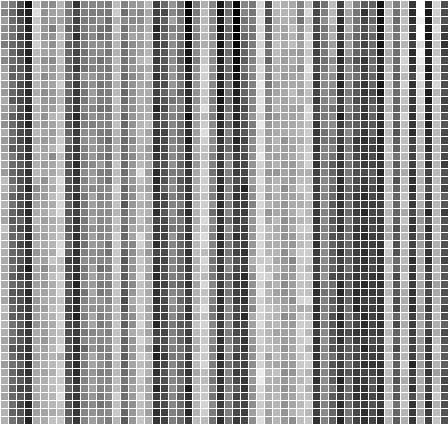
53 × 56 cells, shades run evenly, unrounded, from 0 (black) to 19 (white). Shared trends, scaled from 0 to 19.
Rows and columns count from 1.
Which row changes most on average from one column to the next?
2
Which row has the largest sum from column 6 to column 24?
48
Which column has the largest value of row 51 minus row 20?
7
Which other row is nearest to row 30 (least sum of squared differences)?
50
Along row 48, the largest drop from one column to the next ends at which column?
40
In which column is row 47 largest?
33
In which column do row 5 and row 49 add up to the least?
24
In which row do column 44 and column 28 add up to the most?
1
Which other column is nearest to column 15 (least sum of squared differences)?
49
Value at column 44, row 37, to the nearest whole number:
7
